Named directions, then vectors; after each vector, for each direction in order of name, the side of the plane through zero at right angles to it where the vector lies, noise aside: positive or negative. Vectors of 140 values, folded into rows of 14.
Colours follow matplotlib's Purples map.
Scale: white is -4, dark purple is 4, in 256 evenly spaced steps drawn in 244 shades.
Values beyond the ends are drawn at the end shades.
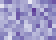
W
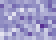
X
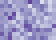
negative, negative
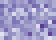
negative, positive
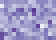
positive, negative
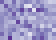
negative, negative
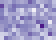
negative, positive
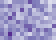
negative, negative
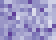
negative, negative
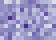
negative, negative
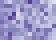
negative, negative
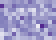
negative, positive
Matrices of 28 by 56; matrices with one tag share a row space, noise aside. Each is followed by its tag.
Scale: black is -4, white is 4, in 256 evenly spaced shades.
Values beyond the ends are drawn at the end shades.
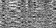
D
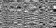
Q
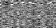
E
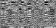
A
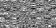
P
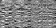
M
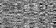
Q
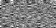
E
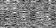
P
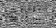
D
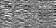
M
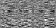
A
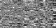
Q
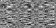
A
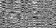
D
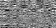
P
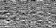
P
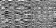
M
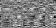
Q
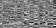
Q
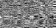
Q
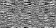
A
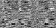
A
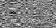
D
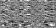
A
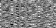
E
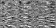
A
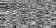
P
